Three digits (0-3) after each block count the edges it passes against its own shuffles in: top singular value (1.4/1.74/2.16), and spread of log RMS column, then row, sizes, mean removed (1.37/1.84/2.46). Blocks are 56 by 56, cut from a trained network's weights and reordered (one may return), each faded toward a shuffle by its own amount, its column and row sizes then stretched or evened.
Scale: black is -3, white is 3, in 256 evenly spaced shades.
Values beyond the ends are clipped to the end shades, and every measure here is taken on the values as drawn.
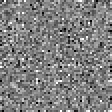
0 1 2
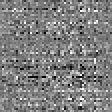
1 3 3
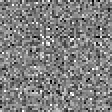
2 0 1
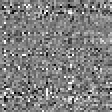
2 1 3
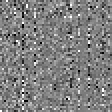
1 3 1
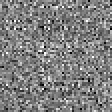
2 1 2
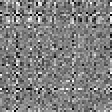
3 3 3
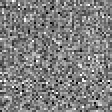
1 0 0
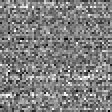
1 1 2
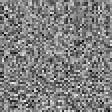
2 0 1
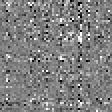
0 3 3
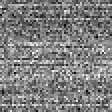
2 1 1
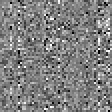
1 3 1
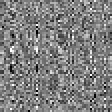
3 3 0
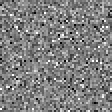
0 0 1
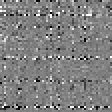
2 2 3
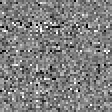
0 1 2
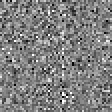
1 1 2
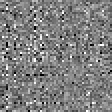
1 2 2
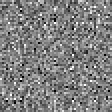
1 1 0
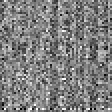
2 0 2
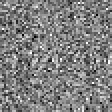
2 0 0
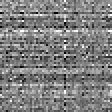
3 3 2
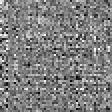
0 3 2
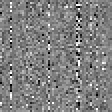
1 3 0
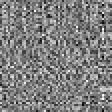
3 1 1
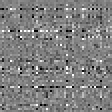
3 2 3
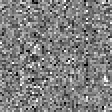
1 2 0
